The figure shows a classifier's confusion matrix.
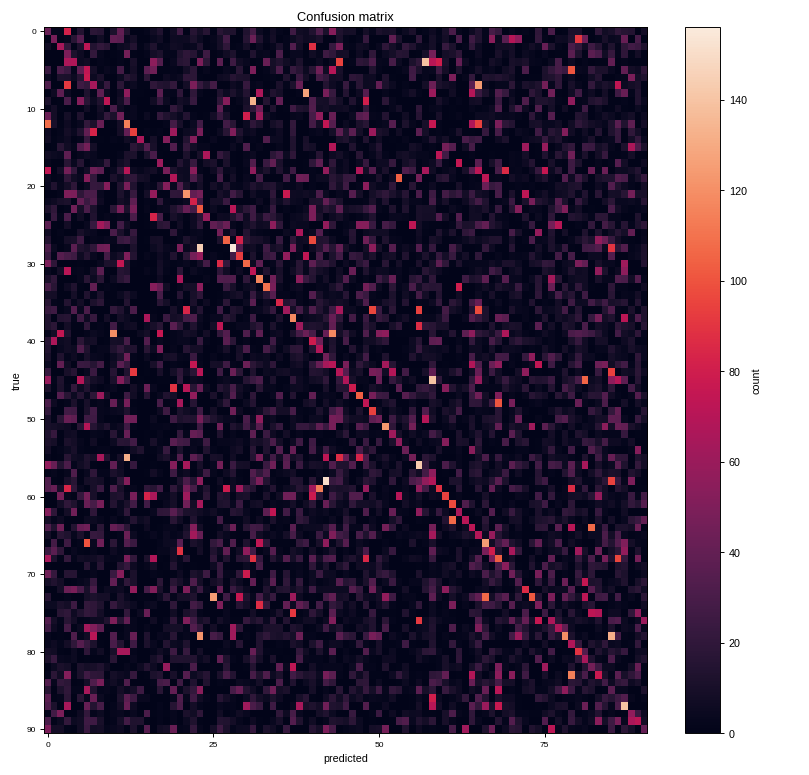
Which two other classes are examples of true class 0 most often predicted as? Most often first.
3, 43
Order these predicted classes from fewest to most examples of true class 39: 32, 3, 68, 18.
18, 3, 68, 32
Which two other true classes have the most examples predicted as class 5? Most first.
45, 9
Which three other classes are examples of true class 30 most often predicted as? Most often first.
26, 11, 87
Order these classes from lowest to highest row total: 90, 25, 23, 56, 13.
90, 13, 23, 25, 56
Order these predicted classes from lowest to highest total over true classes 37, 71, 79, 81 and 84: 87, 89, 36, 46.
36, 46, 89, 87
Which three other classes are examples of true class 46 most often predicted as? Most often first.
19, 21, 60
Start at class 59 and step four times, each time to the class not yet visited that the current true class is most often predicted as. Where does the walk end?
34
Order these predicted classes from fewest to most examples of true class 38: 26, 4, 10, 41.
4, 41, 10, 26
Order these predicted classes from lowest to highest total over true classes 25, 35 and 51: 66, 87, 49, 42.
49, 66, 87, 42
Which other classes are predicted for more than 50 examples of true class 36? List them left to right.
21, 44, 49, 56, 65
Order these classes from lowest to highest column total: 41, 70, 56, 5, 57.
57, 5, 70, 41, 56
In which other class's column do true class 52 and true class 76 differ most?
56
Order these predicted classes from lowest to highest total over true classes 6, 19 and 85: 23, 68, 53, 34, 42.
42, 34, 23, 68, 53
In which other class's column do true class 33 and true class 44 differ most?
13
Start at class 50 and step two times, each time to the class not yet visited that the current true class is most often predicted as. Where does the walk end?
58
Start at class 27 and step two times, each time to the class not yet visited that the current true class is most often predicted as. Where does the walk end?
1
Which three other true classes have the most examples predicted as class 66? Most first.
73, 19, 87
